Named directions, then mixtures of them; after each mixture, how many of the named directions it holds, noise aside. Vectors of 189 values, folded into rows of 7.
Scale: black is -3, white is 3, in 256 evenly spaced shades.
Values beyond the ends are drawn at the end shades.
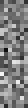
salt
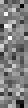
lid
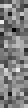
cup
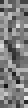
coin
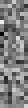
two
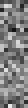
four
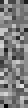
two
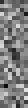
one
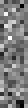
one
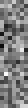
three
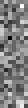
two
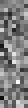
four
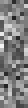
four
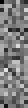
three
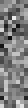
four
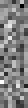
two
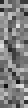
one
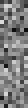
two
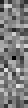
four
